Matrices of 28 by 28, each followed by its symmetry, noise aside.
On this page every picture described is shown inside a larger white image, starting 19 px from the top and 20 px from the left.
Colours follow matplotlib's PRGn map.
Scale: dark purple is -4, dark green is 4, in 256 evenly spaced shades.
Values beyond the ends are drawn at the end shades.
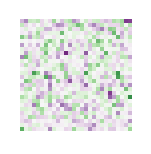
mirrored left to right.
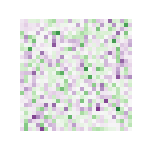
same after a half turn.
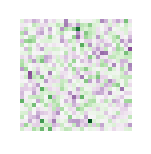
antisymmetric.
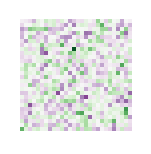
no symmetry.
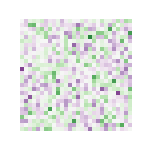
same after a half turn.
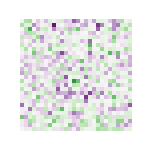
mirrored left to right.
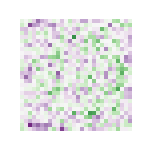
mirrored top to bottom.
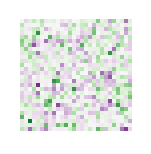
no symmetry.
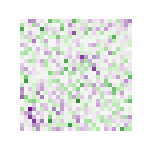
symmetric across the other diagonal.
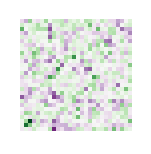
symmetric across the other diagonal.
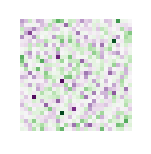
symmetric.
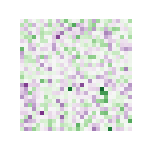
no symmetry.
